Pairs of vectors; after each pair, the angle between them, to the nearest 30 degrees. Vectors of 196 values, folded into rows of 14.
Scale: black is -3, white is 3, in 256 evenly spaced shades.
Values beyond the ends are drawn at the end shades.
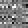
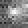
120 degrees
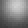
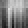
30 degrees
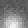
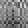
120 degrees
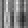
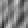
60 degrees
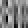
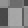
90 degrees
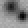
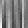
90 degrees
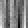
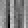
30 degrees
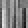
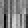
120 degrees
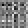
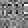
90 degrees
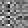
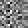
30 degrees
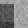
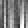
90 degrees
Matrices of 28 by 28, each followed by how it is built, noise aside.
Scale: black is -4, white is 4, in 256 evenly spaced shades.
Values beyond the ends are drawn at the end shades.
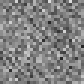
Toeplitz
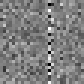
uneven columns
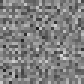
blocks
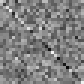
diagonal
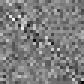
banded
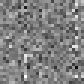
uneven columns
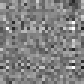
low rank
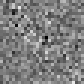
banded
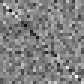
diagonal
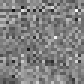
low rank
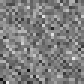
Toeplitz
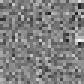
low rank
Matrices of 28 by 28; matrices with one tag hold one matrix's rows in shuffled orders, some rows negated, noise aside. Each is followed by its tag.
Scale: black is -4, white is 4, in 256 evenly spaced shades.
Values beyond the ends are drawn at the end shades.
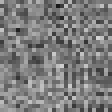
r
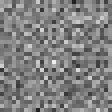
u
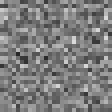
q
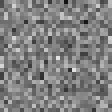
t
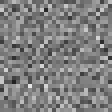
t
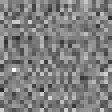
t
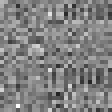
r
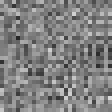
r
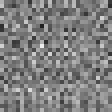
t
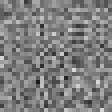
u
